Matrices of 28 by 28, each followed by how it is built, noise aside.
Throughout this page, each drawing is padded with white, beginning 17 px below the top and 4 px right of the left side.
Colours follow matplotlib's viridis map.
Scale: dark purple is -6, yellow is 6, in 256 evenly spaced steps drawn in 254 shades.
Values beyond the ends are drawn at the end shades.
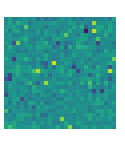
sparse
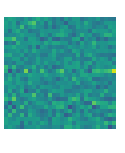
low rank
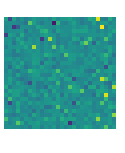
sparse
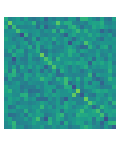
diagonal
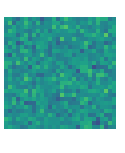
repeating rows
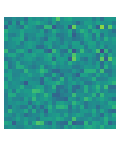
low rank
